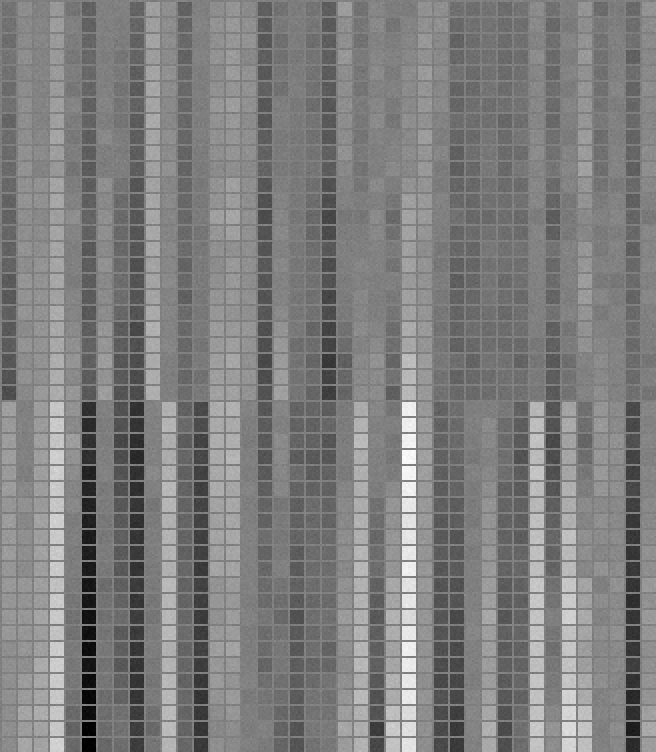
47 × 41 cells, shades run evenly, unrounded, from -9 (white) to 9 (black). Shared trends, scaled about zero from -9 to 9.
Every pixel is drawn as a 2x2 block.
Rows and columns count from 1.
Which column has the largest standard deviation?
26
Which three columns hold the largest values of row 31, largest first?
6, 9, 13
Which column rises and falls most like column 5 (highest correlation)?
18
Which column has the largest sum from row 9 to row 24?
21
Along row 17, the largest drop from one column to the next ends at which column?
10
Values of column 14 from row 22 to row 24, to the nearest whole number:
-2 -2 -2
